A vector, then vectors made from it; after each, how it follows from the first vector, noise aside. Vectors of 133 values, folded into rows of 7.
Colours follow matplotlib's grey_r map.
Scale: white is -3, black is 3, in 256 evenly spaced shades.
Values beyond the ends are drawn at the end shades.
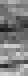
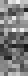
reversed.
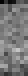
wrapped around, partly zeroed.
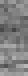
shrunk.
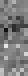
partly zeroed.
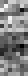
reversed.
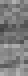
shrunk.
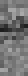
partly zeroed.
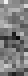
wrapped around, partly zeroed.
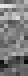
wrapped around, partly zeroed.
